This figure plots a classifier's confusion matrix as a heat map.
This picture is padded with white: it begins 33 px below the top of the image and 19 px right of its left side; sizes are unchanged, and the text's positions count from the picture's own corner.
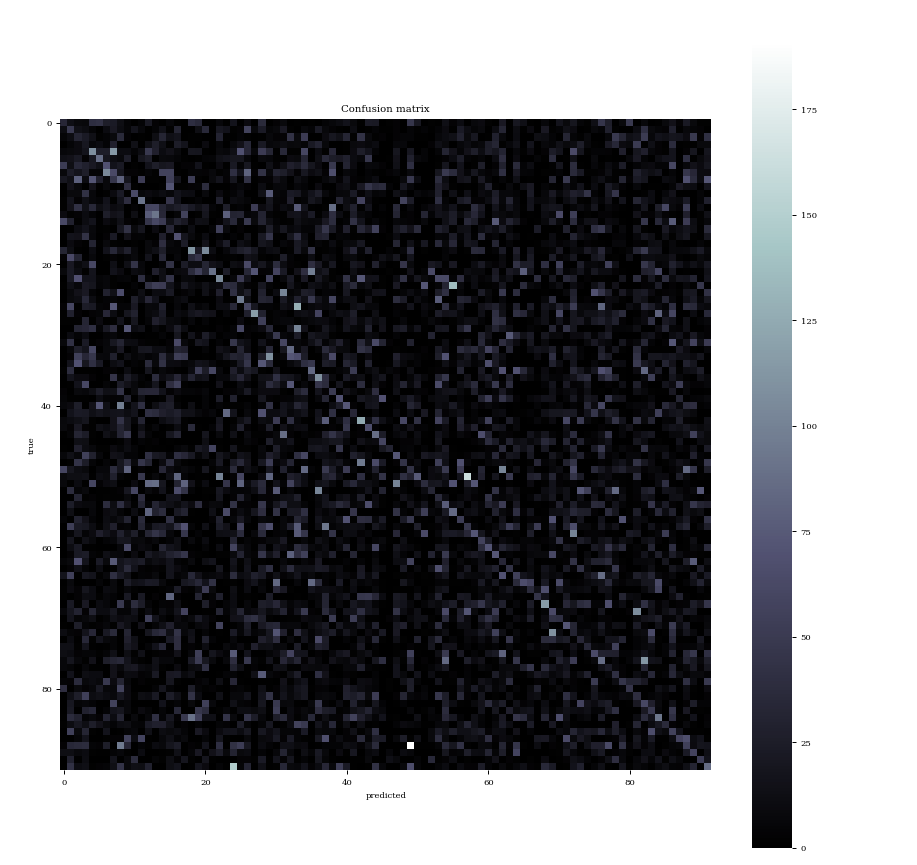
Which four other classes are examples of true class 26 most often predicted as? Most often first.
33, 76, 7, 1
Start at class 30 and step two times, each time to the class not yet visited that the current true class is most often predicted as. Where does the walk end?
53
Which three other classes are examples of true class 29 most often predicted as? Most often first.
33, 9, 25
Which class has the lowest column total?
46
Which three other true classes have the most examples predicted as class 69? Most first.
72, 56, 61
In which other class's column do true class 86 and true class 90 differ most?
83
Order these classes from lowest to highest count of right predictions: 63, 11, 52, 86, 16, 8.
52, 63, 86, 16, 8, 11
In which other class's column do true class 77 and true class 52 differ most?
36
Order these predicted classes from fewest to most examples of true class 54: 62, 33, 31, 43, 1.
33, 1, 31, 62, 43
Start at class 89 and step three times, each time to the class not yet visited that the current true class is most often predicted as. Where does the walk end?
82
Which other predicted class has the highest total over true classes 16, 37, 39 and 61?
32
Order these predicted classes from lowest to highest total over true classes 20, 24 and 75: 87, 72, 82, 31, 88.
87, 72, 88, 82, 31
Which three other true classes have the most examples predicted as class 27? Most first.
21, 12, 70
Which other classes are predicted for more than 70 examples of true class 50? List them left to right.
16, 22, 29, 57
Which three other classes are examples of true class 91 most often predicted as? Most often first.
24, 49, 39
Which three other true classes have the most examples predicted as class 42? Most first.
48, 22, 11
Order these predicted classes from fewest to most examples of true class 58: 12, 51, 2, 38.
2, 12, 38, 51
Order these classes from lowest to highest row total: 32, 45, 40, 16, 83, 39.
45, 16, 39, 83, 40, 32
